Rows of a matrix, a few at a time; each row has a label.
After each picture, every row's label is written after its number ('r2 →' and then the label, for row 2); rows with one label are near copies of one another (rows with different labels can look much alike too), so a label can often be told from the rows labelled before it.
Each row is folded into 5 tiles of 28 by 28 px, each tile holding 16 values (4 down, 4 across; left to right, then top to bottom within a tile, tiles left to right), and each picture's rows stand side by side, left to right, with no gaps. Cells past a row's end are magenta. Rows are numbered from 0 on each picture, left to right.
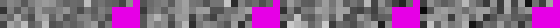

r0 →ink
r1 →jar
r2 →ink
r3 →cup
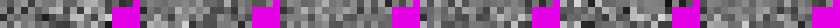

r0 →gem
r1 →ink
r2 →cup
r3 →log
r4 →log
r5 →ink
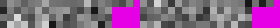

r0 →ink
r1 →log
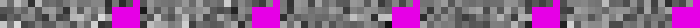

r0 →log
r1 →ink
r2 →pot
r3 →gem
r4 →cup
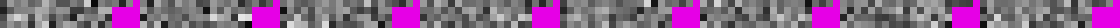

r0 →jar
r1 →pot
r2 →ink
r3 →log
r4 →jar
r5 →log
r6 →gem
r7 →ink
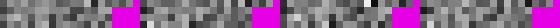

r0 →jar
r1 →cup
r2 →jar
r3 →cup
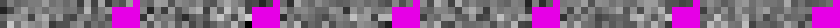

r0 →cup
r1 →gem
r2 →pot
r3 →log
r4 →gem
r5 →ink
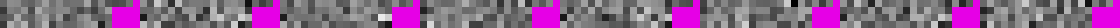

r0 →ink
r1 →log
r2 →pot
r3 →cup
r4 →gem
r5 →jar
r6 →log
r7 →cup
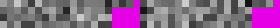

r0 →log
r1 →cup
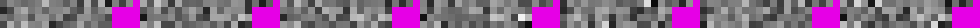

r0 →cup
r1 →log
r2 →log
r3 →pot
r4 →jar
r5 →cup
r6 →log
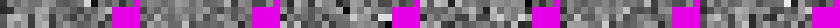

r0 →jar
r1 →ink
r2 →pot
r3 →log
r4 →ink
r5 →jar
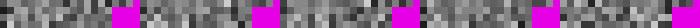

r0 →cup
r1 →ink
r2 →jar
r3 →ink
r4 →log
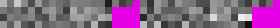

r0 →log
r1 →pot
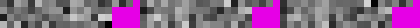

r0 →pot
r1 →jar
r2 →jar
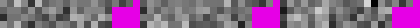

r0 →log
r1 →ink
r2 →jar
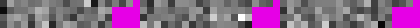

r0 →jar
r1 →pot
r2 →ink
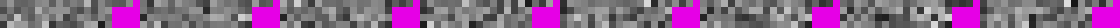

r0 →ink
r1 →pot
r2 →log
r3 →cup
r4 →jar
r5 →gem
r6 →gem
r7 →jar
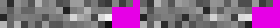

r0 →pot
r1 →pot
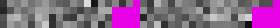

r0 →jar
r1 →pot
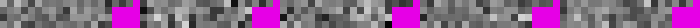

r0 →log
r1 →jar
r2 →gem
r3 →pot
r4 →jar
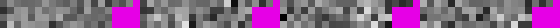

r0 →cup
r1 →jar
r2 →gem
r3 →log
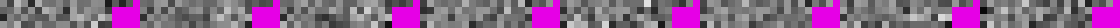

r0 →log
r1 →gem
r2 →gem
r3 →cup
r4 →ink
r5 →cup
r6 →pot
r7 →cup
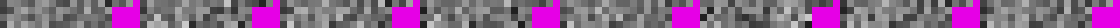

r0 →cup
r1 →ink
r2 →cup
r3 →ink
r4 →cup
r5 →gem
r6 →cup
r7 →cup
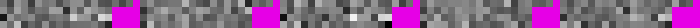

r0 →pot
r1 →cup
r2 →pot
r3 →ink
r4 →pot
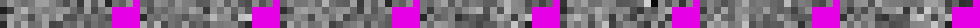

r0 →cup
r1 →pot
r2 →cup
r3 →gem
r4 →jar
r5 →ink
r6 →gem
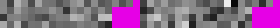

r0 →pot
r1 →jar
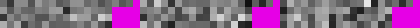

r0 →pot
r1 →log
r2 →jar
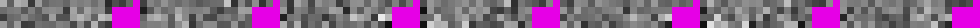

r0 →log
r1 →jar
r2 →pot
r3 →ink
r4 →pot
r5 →ink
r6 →gem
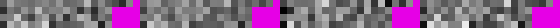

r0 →ink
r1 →ink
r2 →cup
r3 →ink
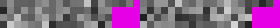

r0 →ink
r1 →gem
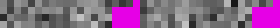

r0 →gem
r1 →jar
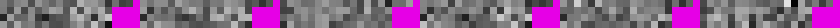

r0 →gem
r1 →gem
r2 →cup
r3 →gem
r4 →log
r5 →jar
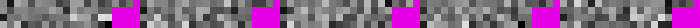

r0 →pot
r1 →ink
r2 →cup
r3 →ink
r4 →log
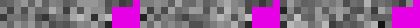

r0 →gem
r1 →gem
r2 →ink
